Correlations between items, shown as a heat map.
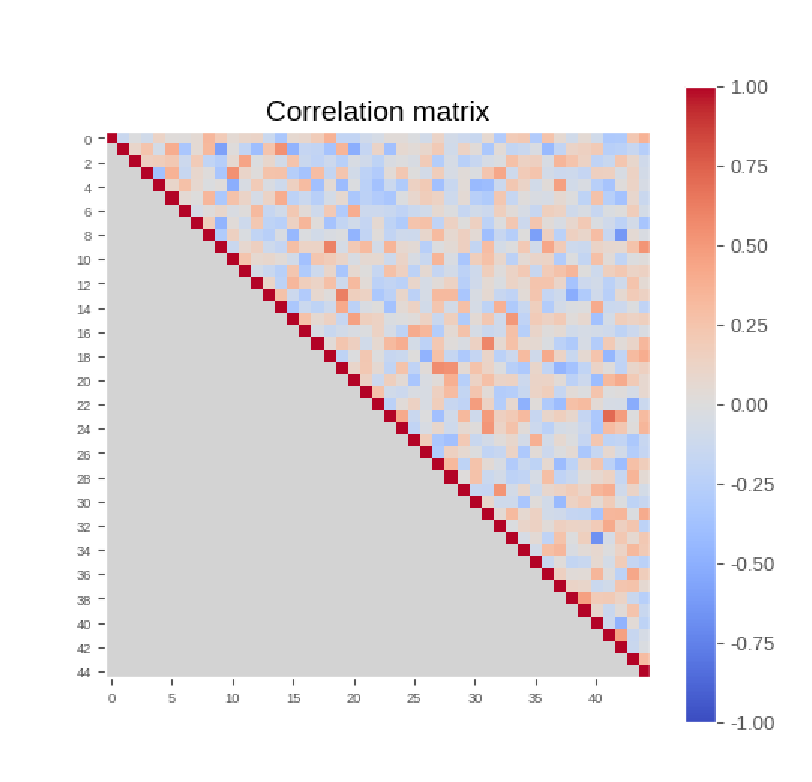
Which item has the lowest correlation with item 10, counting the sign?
4
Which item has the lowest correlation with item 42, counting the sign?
8
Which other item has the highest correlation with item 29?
32
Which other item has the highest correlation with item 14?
1
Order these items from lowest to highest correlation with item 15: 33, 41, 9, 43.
41, 43, 9, 33
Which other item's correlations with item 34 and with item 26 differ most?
18
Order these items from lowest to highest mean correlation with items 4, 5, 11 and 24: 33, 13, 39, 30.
30, 39, 13, 33
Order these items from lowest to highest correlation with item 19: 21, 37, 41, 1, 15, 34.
37, 34, 15, 41, 21, 1
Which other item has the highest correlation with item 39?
38
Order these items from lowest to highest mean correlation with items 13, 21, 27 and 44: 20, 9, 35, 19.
35, 20, 9, 19
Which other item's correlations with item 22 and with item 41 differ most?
23
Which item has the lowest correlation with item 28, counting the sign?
25
